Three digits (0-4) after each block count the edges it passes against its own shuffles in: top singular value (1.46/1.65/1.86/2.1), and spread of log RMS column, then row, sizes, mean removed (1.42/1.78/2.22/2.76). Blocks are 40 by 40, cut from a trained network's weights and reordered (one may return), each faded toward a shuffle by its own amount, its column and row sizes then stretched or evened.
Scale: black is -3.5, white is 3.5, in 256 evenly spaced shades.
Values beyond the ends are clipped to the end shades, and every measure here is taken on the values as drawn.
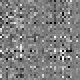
2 4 3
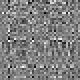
3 2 3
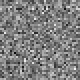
0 0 0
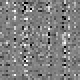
2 4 3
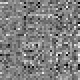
2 3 2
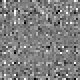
0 2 3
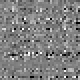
0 2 4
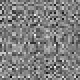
4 3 2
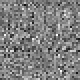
1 0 2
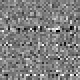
2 0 3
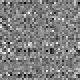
3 3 2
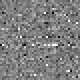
0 0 2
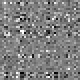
2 2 4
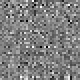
2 1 3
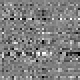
3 1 4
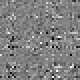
0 2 3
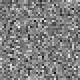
0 2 0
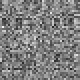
3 0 1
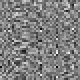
2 3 0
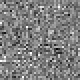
0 1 1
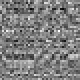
4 0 3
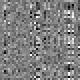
4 4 0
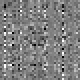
2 4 1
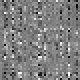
2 4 2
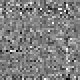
0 1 3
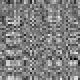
4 3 3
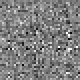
0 1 2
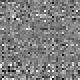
2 2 3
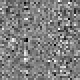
0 3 1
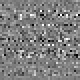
0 1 4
